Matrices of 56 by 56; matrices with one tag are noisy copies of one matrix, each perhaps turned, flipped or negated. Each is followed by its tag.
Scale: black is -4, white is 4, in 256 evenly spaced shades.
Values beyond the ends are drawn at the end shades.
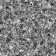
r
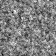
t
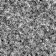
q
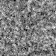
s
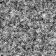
t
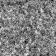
s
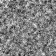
q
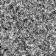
q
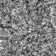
s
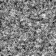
t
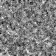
q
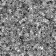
r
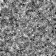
q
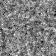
s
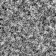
q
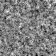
q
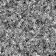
r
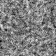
s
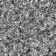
q
